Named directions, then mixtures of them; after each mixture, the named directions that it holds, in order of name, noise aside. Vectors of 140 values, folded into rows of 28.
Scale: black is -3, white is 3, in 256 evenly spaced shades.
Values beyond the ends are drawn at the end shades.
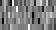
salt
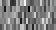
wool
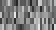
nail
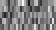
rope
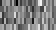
nail, salt.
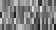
nail.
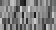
rope, wool.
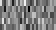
salt, wool.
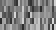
nail, rope.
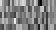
nail, rope, salt.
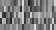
nail, rope.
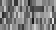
nail, rope, salt.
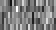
rope, salt, wool.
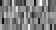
rope, salt.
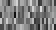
nail.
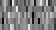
salt.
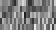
nail, rope, wool.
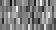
salt, wool.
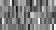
nail, rope, salt.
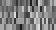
nail.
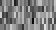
nail, rope, salt.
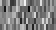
wool.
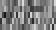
nail, rope.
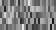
nail, rope, wool.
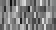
salt, wool.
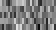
nail, rope.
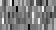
salt.
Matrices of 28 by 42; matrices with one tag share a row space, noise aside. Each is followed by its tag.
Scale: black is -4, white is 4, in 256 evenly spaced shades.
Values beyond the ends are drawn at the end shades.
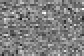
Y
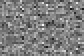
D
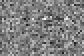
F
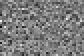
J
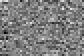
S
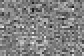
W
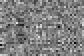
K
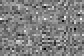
K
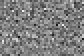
F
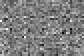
S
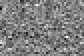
J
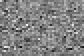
Y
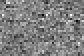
D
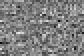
K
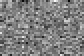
J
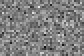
F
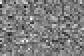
J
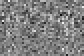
F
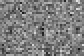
D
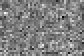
S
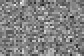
D
